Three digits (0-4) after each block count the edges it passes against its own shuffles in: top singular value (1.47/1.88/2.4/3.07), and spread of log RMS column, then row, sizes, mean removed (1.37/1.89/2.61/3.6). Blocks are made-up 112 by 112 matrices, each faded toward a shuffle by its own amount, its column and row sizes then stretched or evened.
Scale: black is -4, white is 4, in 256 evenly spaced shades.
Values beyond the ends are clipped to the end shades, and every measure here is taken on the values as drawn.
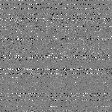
1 1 4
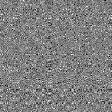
3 1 2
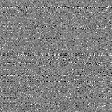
3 0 3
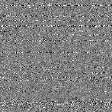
1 1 4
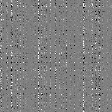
2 4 2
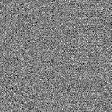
2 2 0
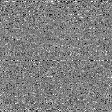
2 0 3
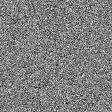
0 0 0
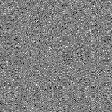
3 0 0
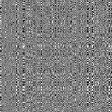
4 4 2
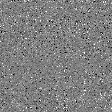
0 1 2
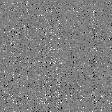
0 2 2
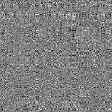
3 2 3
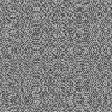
3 0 0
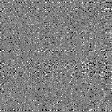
3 2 3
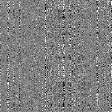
3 4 1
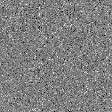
1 1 0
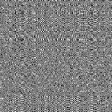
4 2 3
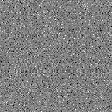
3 0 0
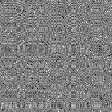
4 0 0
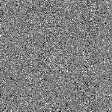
0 2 1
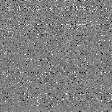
2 1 3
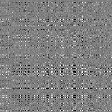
4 3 4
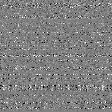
2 0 4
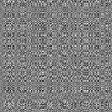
4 4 4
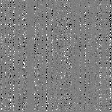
2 4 2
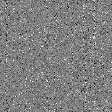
1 2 0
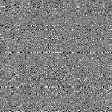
3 0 3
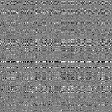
4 2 4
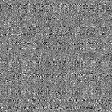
3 0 3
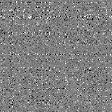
2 2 3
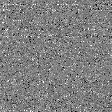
1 0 2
